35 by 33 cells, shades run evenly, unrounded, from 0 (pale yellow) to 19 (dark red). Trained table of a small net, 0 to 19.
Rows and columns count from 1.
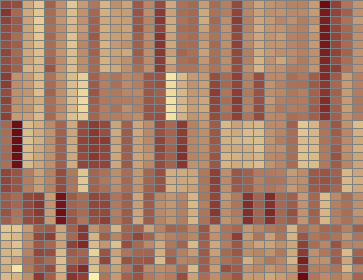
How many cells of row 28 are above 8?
26
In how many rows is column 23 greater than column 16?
22
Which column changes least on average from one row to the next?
19
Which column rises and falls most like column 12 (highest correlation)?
10
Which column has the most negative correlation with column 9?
28
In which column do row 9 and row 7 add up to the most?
30
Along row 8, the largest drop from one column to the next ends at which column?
16
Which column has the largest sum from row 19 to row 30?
6
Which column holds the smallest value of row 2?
4
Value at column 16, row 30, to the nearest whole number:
9
